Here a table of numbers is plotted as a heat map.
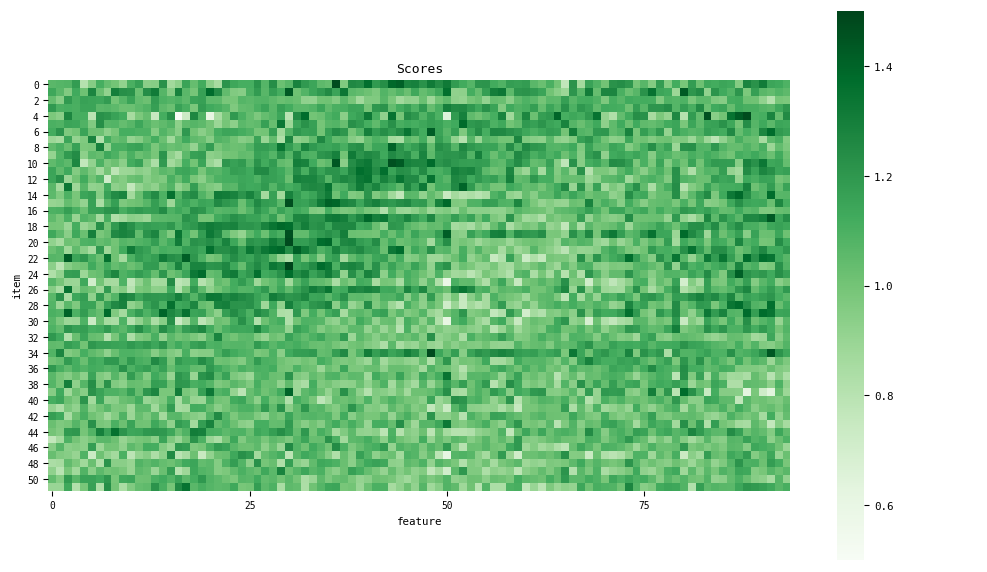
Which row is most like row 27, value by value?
18
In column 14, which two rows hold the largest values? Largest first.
29, 22
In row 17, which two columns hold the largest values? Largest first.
91, 40
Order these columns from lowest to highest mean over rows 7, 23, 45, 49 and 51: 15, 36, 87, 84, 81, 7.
81, 84, 15, 36, 7, 87
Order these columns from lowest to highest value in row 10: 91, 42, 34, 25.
34, 25, 91, 42
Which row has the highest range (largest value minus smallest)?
4
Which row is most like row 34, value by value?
6
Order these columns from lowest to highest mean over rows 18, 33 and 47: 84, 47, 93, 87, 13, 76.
47, 76, 13, 93, 84, 87
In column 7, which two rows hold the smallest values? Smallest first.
12, 32
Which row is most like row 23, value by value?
20
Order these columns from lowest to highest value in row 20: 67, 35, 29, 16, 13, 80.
67, 80, 13, 29, 16, 35
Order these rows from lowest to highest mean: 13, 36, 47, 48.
47, 48, 36, 13
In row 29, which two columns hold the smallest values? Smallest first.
60, 56
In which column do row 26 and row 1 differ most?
80
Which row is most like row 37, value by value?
43
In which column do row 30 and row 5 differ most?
50
